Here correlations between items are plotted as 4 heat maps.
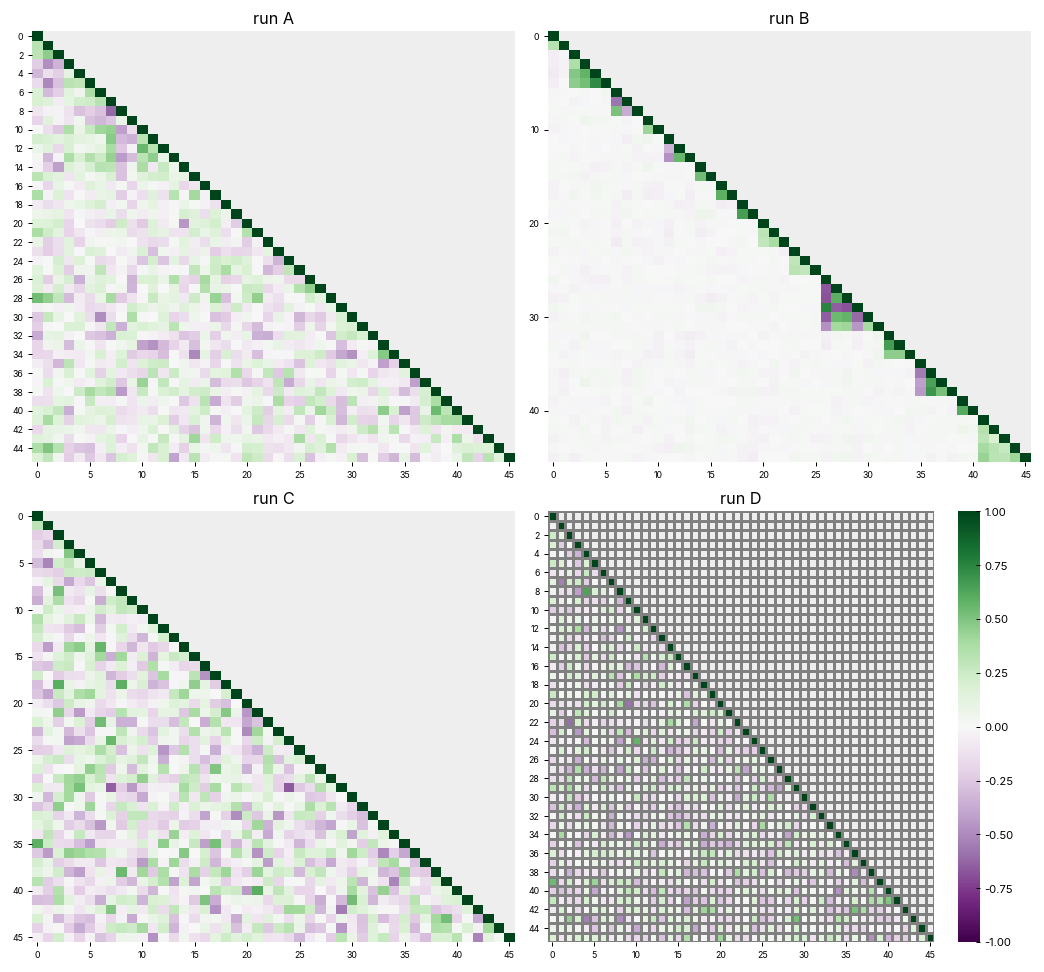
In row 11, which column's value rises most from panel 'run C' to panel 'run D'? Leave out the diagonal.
15
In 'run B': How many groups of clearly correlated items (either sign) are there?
15
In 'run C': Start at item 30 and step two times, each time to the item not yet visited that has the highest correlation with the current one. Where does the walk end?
16
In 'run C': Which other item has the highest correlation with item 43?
39
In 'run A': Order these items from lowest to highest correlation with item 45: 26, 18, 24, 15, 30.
26, 24, 18, 30, 15
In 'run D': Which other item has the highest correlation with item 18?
42
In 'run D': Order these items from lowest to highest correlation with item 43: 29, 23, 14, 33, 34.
33, 23, 14, 34, 29
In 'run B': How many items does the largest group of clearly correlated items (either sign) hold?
6
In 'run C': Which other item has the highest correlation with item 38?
8
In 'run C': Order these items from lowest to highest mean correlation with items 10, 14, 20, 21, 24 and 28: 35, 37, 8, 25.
37, 25, 35, 8
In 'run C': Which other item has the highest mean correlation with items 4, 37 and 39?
11
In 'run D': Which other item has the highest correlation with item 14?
22
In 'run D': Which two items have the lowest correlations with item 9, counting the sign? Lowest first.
20, 34
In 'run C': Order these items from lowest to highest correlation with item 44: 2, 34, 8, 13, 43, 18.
13, 34, 2, 18, 8, 43
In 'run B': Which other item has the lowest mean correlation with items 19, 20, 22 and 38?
35
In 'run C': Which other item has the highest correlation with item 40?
21
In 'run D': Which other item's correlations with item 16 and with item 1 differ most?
7
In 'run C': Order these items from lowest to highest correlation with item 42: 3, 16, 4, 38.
38, 4, 3, 16
